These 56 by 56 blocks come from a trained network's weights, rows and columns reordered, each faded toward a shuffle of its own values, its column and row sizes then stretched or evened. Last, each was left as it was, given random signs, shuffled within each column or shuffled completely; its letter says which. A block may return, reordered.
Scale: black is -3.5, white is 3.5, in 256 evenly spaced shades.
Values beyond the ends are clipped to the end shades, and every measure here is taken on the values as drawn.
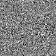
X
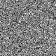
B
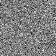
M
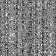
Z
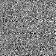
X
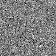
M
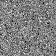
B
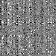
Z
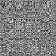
Z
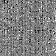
Z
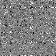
X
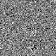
Z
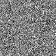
M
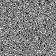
B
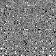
X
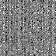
Z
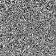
X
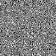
X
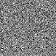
Z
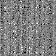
Z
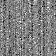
M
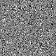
X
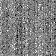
M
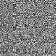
Z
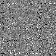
X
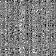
Z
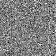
M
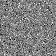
B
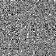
X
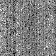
M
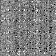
Z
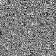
Z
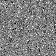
B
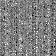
M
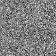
M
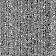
M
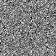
M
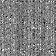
Z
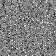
B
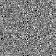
Z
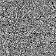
X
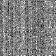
Z
